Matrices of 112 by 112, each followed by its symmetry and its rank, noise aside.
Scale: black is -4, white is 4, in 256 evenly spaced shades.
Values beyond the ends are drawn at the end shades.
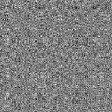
antisymmetric, rank twelve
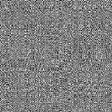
no symmetry, rank eight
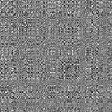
symmetric, rank eight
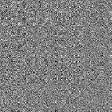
antisymmetric, rank twelve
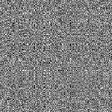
antisymmetric, rank eight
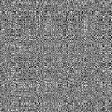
no symmetry, rank eight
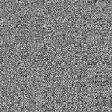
no symmetry, rank twelve
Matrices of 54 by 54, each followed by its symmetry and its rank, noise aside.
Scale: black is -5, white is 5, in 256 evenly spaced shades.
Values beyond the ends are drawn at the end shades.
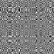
no symmetry, rank three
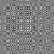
symmetric, rank two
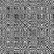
symmetric, rank three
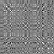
symmetric, rank three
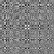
symmetric, rank two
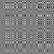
no symmetry, rank one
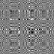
symmetric, rank two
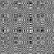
symmetric, rank two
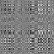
no symmetry, rank two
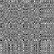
no symmetry, rank three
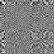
no symmetry, rank two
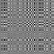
no symmetry, rank one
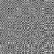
symmetric, rank three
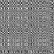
no symmetry, rank two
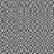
no symmetry, rank two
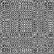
symmetric, rank three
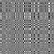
no symmetry, rank one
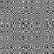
symmetric, rank two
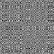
no symmetry, rank three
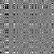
no symmetry, rank two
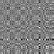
symmetric, rank two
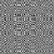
antisymmetric, rank two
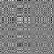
no symmetry, rank two
